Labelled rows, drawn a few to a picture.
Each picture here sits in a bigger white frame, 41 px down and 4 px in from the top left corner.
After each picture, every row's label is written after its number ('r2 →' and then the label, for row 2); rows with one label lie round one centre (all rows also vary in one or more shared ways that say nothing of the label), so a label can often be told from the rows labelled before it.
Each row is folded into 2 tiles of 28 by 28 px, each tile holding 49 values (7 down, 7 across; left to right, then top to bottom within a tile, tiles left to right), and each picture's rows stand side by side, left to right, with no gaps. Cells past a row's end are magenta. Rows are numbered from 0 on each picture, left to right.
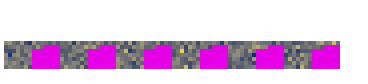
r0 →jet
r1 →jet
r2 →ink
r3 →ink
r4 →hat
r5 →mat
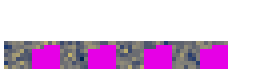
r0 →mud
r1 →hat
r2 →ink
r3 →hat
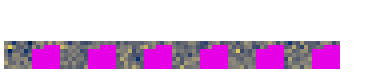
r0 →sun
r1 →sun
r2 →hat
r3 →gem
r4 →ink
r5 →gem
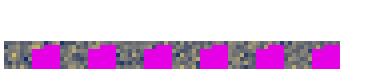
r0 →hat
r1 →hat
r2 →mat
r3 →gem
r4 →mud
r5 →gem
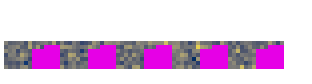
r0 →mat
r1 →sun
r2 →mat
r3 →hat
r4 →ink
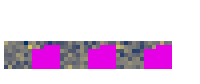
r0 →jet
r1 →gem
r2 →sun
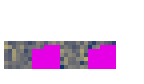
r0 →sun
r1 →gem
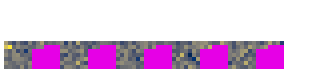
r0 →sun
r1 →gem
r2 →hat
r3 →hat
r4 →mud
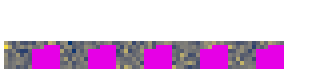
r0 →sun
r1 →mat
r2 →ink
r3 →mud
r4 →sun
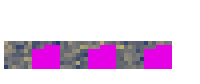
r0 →gem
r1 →mud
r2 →sun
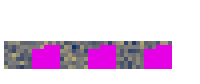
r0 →mud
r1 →gem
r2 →mat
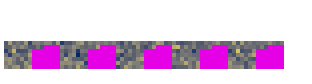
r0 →ink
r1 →hat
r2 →gem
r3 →sun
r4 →ink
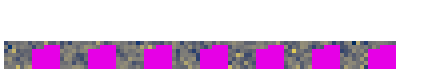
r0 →ink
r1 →hat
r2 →jet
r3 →sun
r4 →mud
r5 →ink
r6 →jet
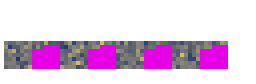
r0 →ink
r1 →mud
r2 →gem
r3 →hat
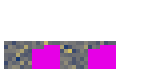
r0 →mud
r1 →ink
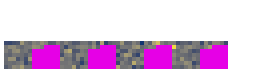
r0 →hat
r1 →ink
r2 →mud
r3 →sun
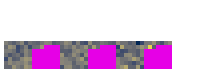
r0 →gem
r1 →jet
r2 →jet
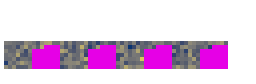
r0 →mud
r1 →gem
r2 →gem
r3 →mat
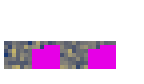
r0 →ink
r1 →ink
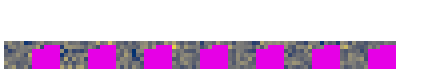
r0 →jet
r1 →mat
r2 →hat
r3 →sun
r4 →sun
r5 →jet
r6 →sun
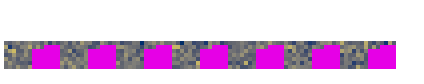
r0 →ink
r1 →ink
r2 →sun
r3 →sun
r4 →mud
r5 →sun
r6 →mat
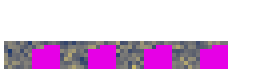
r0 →jet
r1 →hat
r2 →mat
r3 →sun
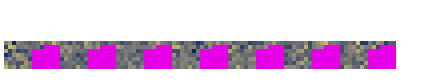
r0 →mat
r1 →hat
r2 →sun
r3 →sun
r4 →gem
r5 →mud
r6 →jet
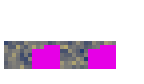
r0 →hat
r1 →sun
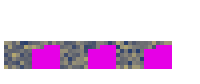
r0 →mud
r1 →gem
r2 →mat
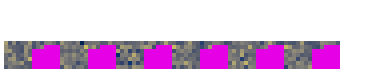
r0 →gem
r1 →jet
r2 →mat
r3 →sun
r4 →mud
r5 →sun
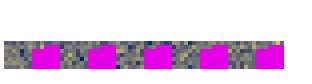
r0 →hat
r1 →hat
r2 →gem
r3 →mud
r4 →mat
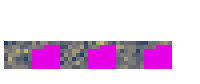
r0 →hat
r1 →mud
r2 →sun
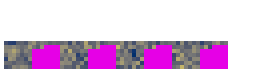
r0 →hat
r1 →hat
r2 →hat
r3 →gem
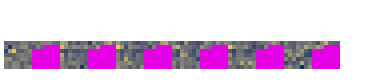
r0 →ink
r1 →sun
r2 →sun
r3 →sun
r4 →sun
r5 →mud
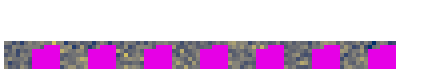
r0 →mat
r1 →gem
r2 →gem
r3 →ink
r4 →jet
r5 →mud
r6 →gem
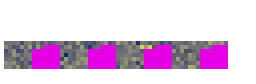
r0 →ink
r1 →gem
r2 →jet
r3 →mat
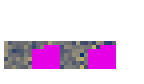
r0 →gem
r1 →jet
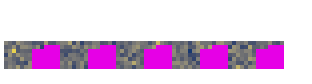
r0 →ink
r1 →jet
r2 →mud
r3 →hat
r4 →gem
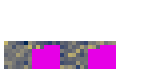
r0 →jet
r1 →mud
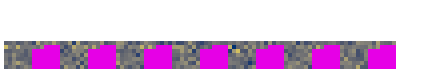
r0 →sun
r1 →jet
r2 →jet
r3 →sun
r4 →ink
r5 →jet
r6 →hat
